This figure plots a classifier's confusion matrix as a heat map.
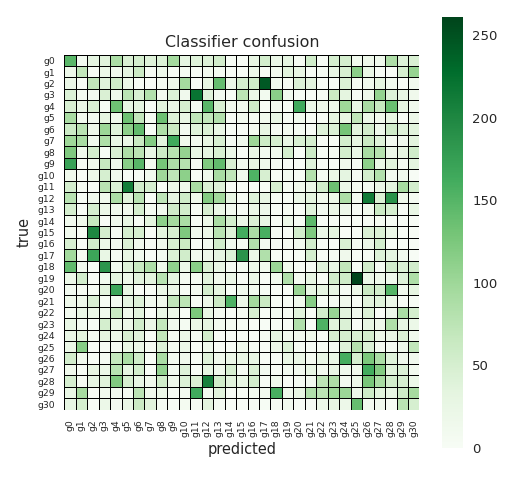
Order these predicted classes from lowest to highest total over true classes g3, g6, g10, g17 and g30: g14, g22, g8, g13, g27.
g22, g14, g13, g8, g27
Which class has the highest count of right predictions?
g15
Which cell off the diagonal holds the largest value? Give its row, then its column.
g19, g25
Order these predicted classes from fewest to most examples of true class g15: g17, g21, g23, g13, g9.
g23, g9, g13, g21, g17
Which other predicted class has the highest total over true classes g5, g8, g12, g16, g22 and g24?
g26
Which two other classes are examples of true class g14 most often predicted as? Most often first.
g21, g8
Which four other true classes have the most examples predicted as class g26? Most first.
g12, g27, g28, g9
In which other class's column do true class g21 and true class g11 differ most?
g5
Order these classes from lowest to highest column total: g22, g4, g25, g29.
g22, g29, g25, g4
